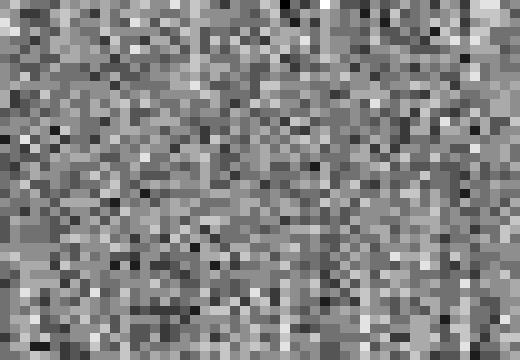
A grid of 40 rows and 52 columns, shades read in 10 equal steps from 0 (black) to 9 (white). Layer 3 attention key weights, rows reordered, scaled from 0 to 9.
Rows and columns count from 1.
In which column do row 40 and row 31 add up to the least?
48
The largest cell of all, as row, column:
1, 33
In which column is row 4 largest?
2
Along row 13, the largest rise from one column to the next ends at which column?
43
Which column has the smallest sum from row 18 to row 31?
45
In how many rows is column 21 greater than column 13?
15
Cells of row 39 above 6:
9
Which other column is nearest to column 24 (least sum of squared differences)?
17
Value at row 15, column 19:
5
